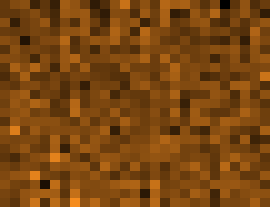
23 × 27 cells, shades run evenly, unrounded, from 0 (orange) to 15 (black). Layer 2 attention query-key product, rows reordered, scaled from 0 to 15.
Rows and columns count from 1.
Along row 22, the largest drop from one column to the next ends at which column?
16
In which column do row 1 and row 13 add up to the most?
23
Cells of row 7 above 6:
22
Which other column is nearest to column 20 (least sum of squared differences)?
25
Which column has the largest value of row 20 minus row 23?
8
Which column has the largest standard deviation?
6
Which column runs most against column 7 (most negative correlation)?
3
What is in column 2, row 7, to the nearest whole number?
7
